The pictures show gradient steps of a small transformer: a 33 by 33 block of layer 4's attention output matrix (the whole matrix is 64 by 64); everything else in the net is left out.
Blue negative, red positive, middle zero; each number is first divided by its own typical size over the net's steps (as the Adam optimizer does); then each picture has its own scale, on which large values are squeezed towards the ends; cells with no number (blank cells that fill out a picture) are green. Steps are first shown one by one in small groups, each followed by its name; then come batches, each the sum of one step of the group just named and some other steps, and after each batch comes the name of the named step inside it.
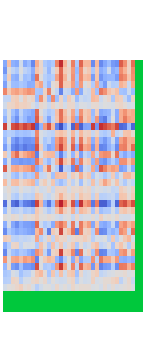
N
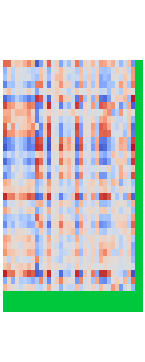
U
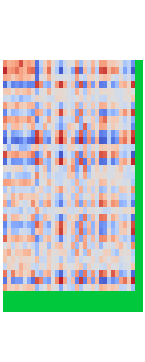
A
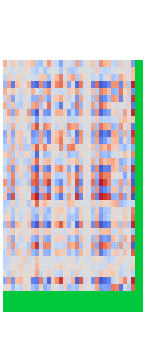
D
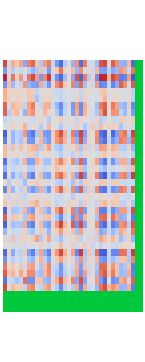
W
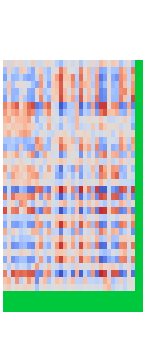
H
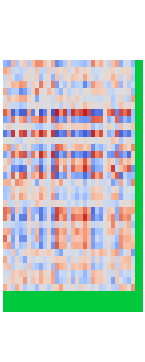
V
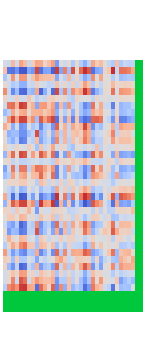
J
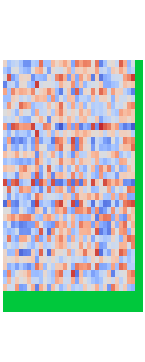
N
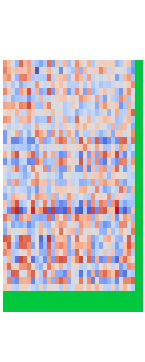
A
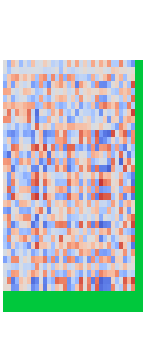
D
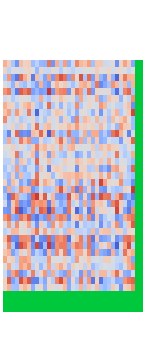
D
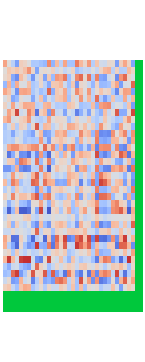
D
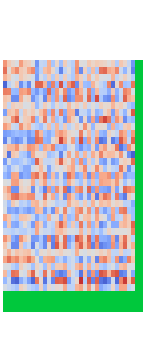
A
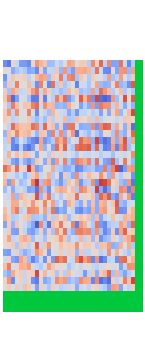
D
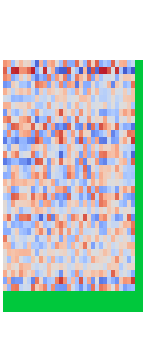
A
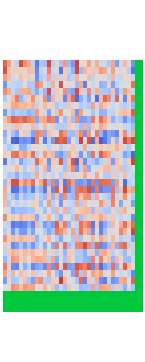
A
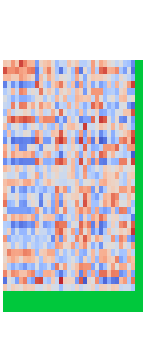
A
